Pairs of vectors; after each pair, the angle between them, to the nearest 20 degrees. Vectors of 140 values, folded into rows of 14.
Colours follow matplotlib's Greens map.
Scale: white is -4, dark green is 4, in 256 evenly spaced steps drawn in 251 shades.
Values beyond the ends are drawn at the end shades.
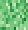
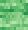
60 degrees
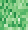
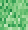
20 degrees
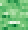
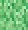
80 degrees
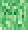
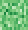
40 degrees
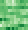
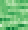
20 degrees
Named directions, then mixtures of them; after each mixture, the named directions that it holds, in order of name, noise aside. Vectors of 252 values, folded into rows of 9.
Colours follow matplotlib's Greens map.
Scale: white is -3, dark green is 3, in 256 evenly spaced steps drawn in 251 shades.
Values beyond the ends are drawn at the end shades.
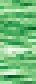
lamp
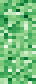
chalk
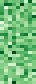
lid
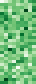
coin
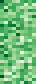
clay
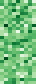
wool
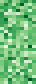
chalk.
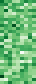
chalk, clay.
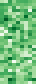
chalk, coin, wool.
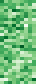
chalk, clay, wool.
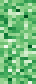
chalk.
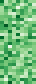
clay, lid, wool.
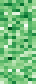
chalk, lid, wool.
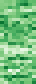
chalk, lamp.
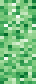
wool.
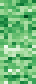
chalk, lamp.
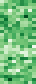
chalk, coin, lamp.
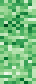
clay, lamp, wool.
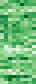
chalk, lamp.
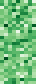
wool.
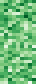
chalk.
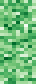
chalk, wool.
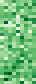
clay, wool.
